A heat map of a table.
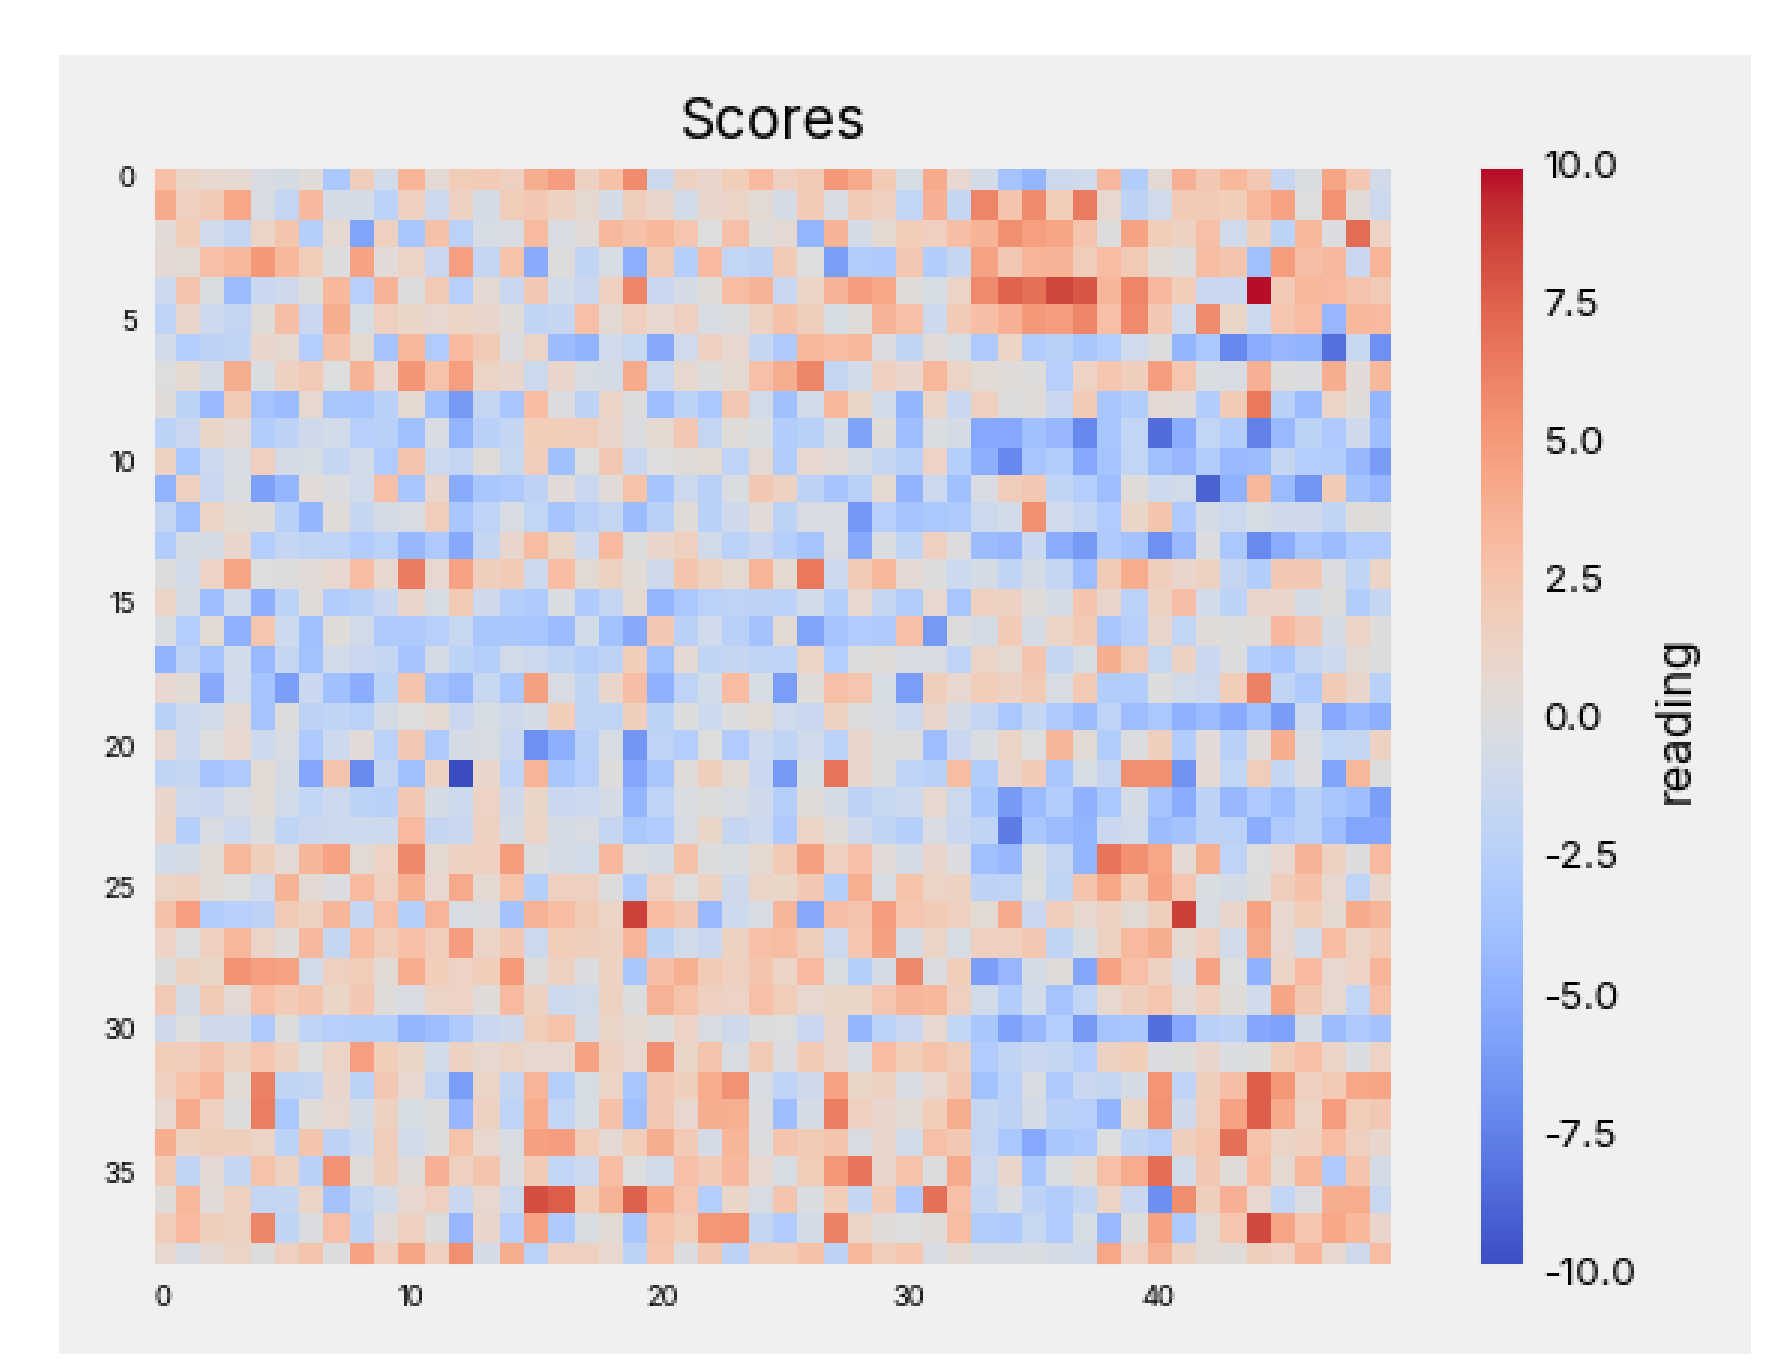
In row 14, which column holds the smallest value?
37
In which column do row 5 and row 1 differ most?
47
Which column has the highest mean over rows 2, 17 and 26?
19
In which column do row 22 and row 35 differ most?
40
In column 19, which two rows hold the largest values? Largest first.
26, 36
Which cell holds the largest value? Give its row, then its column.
4, 44
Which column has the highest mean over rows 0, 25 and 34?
16
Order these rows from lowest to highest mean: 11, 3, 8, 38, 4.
11, 8, 3, 38, 4
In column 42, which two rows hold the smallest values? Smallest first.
11, 19
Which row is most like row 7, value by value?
27
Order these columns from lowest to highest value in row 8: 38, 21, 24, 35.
38, 21, 24, 35
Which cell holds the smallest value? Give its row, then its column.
21, 12
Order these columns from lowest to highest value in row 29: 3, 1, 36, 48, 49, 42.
36, 48, 1, 3, 42, 49
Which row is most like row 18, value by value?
8
